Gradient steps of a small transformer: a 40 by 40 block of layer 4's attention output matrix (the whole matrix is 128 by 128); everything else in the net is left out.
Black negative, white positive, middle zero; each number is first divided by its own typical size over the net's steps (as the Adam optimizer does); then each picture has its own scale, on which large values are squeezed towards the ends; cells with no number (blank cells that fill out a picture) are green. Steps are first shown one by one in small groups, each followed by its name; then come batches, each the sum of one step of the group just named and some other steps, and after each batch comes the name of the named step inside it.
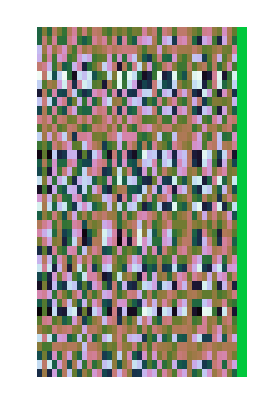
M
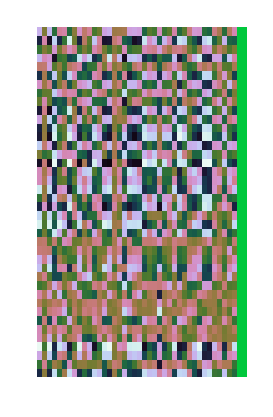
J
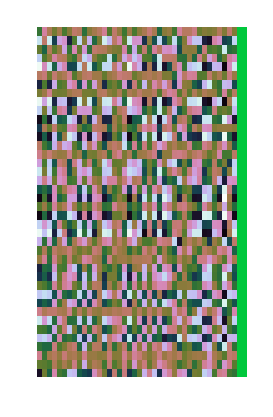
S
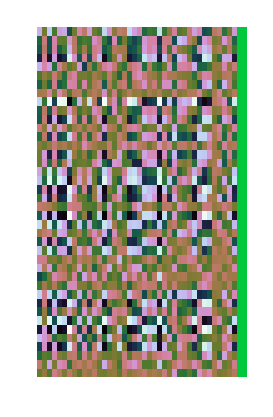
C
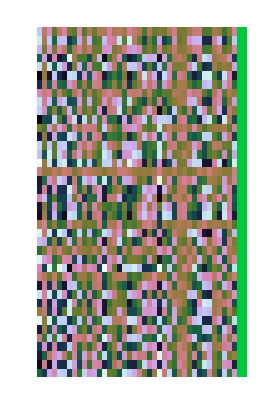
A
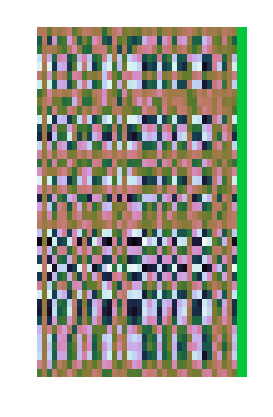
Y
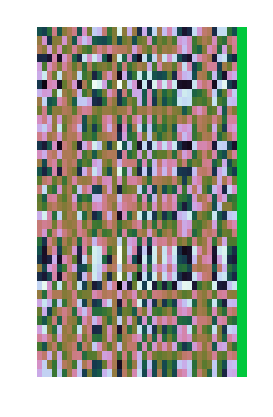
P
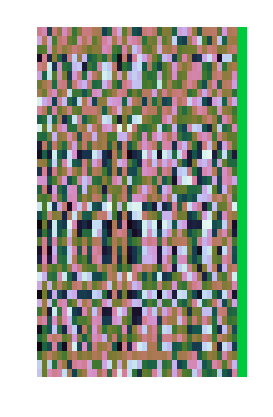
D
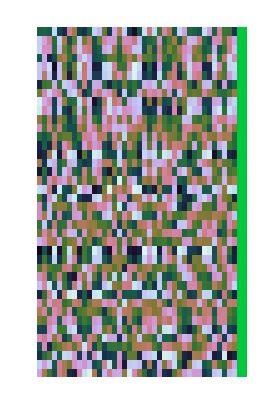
D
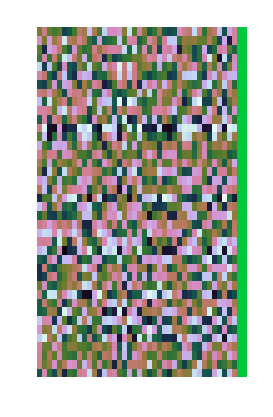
S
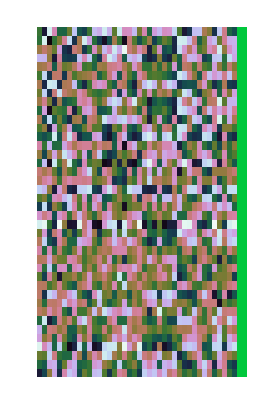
J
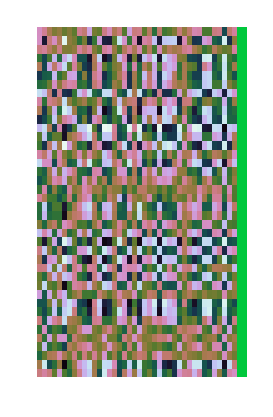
A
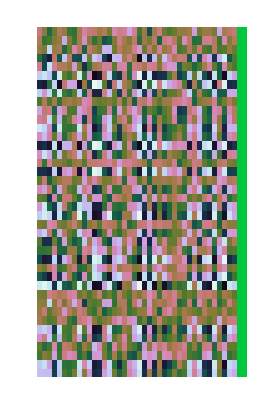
P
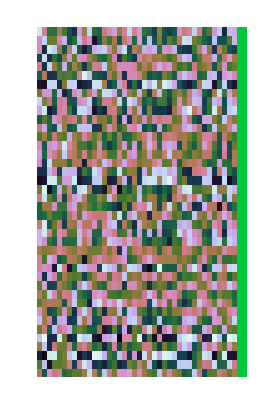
A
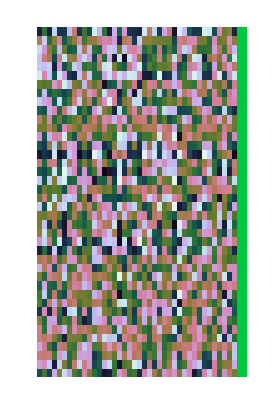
M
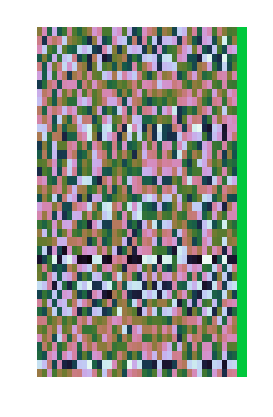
D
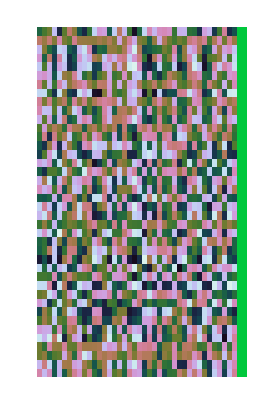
Y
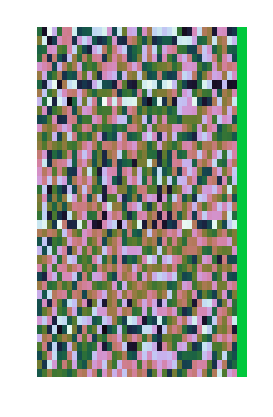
C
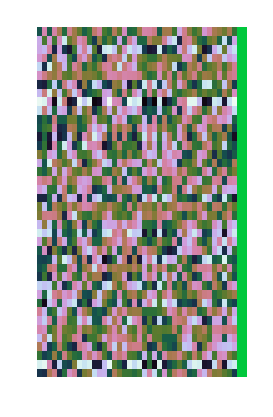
S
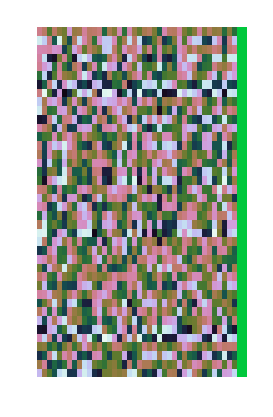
A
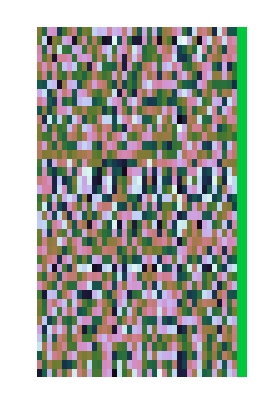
J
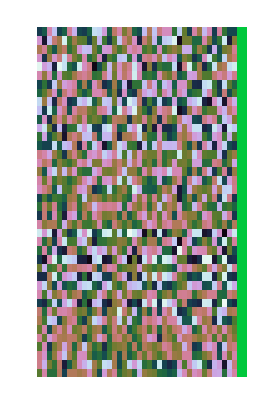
S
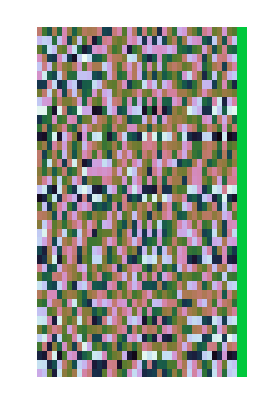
S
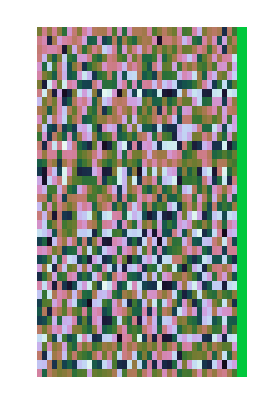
Y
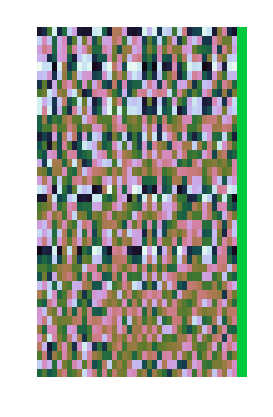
S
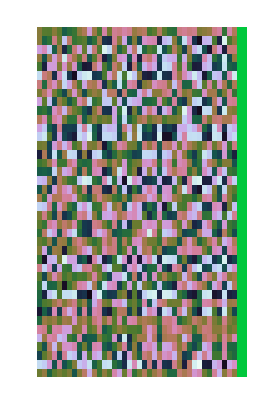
M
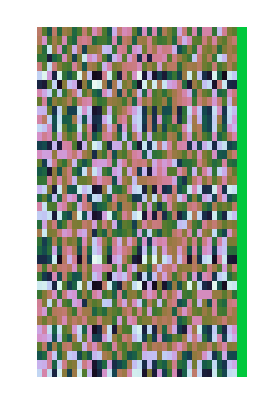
P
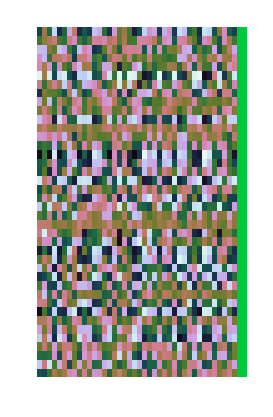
M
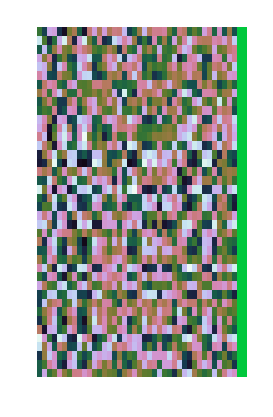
J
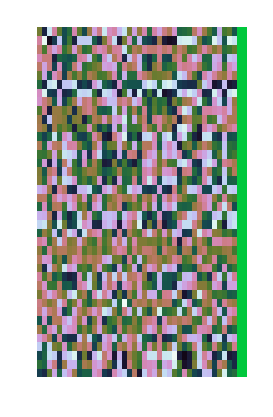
J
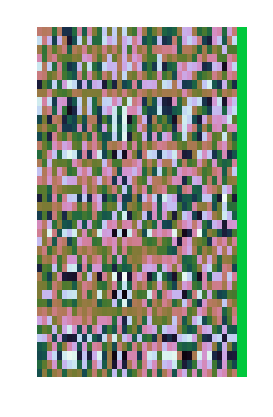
S
